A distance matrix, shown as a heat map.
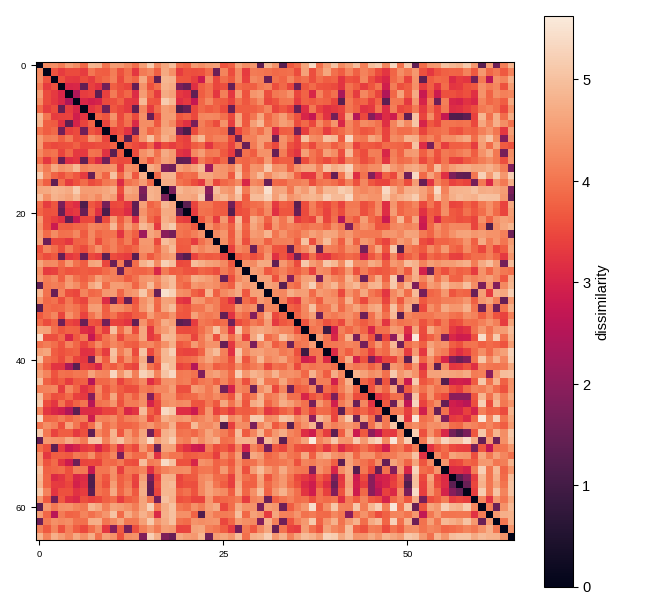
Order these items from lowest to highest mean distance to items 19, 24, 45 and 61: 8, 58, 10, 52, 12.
52, 58, 8, 12, 10
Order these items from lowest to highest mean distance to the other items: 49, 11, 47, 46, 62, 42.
47, 11, 46, 49, 62, 42
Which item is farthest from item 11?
51
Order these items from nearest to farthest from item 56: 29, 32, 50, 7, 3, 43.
7, 50, 43, 3, 29, 32
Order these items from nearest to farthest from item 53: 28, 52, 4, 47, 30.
28, 52, 4, 47, 30
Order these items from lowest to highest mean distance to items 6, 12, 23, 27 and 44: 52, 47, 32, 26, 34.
32, 26, 34, 47, 52
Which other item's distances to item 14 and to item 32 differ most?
27
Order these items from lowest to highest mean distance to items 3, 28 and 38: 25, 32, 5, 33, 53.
25, 53, 5, 32, 33
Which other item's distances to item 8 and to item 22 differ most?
61
